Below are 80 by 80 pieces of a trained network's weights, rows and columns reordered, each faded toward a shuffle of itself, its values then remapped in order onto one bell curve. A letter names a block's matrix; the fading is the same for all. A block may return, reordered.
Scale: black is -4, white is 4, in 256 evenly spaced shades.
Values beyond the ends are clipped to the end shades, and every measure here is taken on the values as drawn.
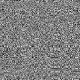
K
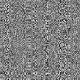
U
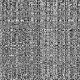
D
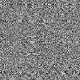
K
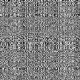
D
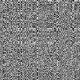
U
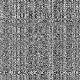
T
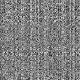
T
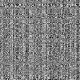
T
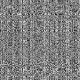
T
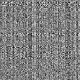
T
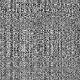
T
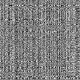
D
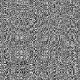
U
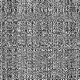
D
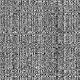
D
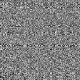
K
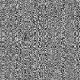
U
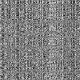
T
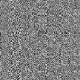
U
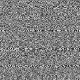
K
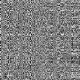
U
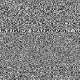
K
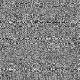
K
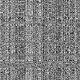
T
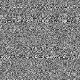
K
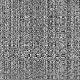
D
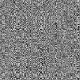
U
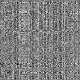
T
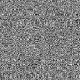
K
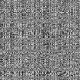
D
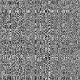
U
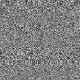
K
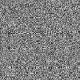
K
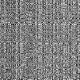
D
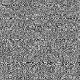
K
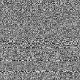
K
